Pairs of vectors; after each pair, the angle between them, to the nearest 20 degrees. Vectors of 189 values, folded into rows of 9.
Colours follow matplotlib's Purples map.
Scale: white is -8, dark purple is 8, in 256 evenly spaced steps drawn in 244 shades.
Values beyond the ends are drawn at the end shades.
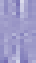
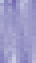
60 degrees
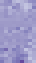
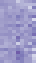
60 degrees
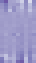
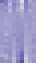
40 degrees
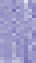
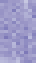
40 degrees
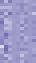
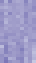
60 degrees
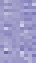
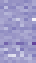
60 degrees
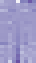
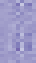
80 degrees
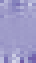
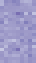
80 degrees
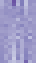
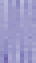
120 degrees
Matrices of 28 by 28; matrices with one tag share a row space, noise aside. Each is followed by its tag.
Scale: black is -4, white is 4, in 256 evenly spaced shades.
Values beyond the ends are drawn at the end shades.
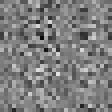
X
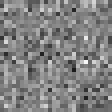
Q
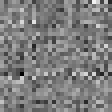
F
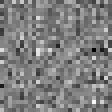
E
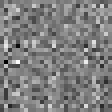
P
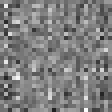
P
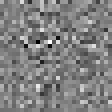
X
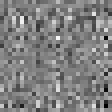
E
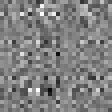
X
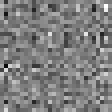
P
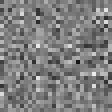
E
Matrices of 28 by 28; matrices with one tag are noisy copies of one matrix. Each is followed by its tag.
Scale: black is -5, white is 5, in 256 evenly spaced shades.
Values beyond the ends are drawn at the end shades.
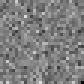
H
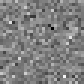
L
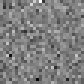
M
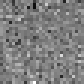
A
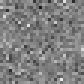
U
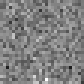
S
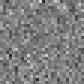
M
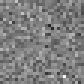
L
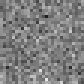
S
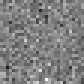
S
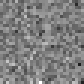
H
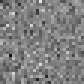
M
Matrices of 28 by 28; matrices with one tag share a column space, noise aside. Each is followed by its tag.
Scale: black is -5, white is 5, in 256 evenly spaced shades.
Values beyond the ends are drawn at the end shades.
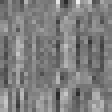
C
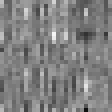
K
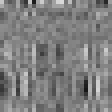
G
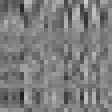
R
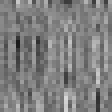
C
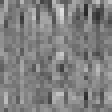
R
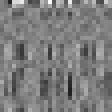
G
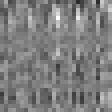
R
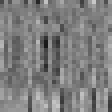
C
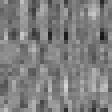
K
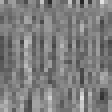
C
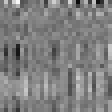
G
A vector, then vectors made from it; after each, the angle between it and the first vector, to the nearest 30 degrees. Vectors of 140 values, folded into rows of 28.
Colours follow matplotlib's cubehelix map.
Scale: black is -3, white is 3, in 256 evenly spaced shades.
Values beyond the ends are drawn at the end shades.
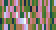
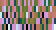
120 degrees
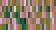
150 degrees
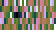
120 degrees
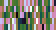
150 degrees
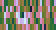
30 degrees
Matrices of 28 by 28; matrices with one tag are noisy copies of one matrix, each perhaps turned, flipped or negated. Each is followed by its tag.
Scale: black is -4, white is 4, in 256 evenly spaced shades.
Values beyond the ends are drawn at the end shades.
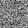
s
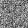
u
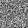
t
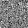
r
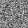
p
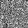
r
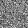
u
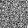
r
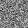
s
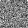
r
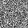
p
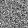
p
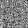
r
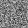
t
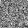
r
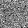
u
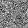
t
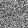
u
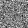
u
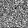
t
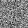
s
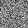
s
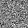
p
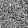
s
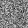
t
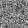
t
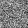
s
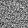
p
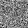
u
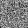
r
